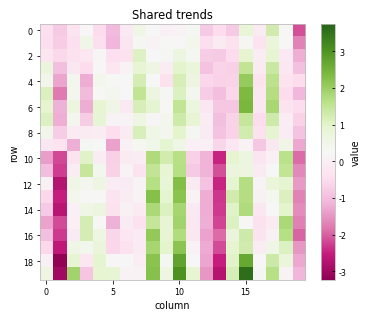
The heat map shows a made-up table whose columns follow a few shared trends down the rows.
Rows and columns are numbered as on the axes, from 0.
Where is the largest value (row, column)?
19, 15
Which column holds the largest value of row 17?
10
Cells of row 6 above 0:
11
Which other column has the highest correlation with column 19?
0
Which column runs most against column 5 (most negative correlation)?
3
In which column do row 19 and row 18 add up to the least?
1
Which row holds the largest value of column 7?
5
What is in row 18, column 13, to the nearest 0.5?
-2.5
